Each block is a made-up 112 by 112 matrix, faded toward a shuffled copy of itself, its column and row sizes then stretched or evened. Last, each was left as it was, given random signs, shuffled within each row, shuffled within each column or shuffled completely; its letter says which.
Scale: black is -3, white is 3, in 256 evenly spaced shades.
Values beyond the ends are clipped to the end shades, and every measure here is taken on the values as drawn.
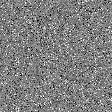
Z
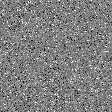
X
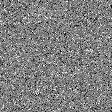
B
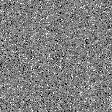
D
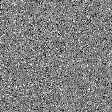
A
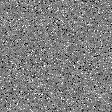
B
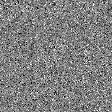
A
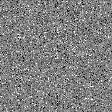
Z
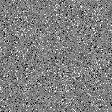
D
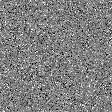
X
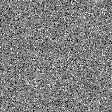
A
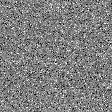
X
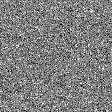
B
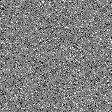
Z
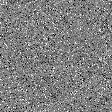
Z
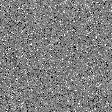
Z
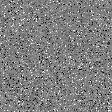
A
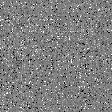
D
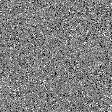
A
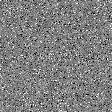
B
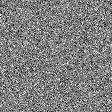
X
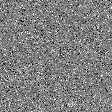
B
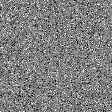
Z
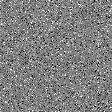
Z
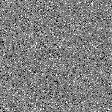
D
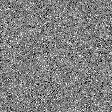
A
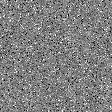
X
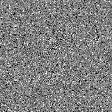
D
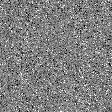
Z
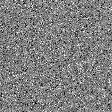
Z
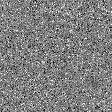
B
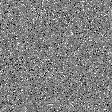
X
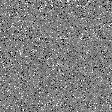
A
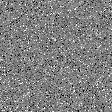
B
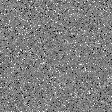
B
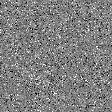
D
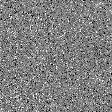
Z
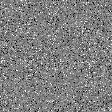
A
